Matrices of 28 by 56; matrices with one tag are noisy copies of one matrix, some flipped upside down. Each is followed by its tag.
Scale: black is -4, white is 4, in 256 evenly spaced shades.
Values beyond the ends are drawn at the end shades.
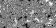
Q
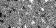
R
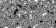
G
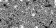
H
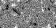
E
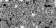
H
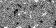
G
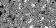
R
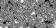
H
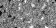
R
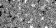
R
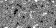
G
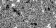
E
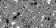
E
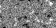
Q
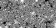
H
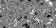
Q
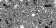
H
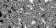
R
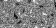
G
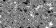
Q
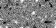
H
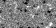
Q
